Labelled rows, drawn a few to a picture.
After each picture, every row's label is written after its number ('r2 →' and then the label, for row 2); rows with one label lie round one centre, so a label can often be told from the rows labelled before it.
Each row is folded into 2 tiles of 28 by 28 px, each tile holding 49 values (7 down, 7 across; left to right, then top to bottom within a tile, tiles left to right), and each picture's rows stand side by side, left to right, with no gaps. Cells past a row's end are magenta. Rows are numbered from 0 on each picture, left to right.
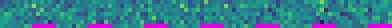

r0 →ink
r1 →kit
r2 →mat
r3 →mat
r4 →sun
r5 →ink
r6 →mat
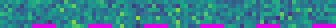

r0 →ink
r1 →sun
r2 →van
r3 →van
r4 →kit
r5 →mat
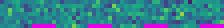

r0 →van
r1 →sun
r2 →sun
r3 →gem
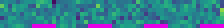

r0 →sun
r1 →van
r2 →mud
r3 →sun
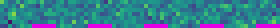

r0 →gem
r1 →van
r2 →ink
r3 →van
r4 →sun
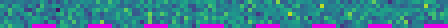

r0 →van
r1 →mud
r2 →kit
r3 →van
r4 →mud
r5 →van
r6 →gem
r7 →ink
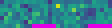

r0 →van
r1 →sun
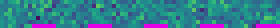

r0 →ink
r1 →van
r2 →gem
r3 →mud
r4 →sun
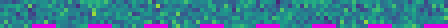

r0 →mud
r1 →ink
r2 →kit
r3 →van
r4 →sun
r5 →ink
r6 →van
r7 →sun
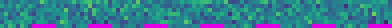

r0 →mud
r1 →ink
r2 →gem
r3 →ink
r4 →gem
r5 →van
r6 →ink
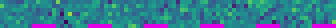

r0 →sun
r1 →gem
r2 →sun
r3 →mat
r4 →ink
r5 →mat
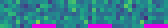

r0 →van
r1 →mat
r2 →mat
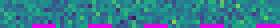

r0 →ink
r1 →mat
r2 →gem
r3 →mud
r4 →mat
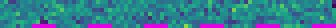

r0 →kit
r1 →sun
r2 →ink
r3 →sun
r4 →gem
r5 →sun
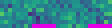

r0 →ink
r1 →kit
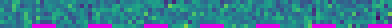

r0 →mat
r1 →mat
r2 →sun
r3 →sun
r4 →sun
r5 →mat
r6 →kit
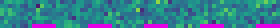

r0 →van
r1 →sun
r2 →mud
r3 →kit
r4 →ink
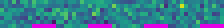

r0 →ink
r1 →ink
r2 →sun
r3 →mat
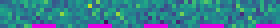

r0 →ink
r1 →ink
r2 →ink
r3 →gem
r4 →mat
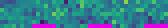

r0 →kit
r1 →ink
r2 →ink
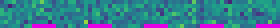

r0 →ink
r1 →mat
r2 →sun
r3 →mud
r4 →mud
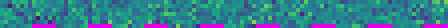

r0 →ink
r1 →mat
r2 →kit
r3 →mud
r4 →van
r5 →gem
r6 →sun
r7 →mud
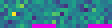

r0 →gem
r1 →van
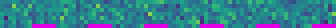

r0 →mat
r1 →van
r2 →ink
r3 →mat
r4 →ink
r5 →kit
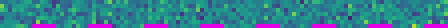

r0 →sun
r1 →kit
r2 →mat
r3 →mat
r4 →sun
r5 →gem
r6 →mat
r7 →kit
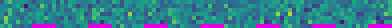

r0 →van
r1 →mat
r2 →ink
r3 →van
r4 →kit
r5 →van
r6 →kit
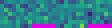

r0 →van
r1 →mud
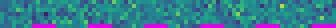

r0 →mat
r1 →mat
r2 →gem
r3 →van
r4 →gem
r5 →sun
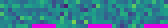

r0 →sun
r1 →van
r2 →gem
